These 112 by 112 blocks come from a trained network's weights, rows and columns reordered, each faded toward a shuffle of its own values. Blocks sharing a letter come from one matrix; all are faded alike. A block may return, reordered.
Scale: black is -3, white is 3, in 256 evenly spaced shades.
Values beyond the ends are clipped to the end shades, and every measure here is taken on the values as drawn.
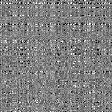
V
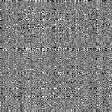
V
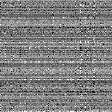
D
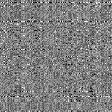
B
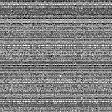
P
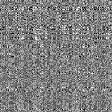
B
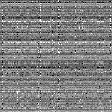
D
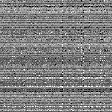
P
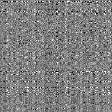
V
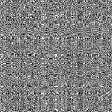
B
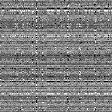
D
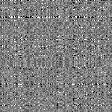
V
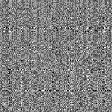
B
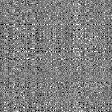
V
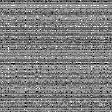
D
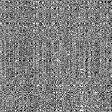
B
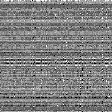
P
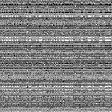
P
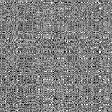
B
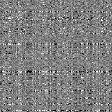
V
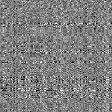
V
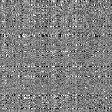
V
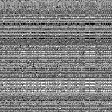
P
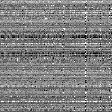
D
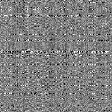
V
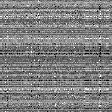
P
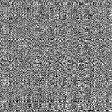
B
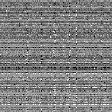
P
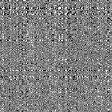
V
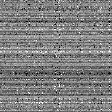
D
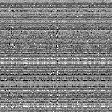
P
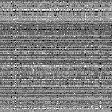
P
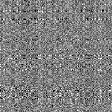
B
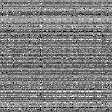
P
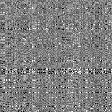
V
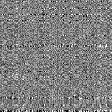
B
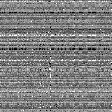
P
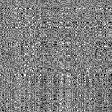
B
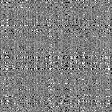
V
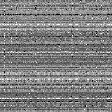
P
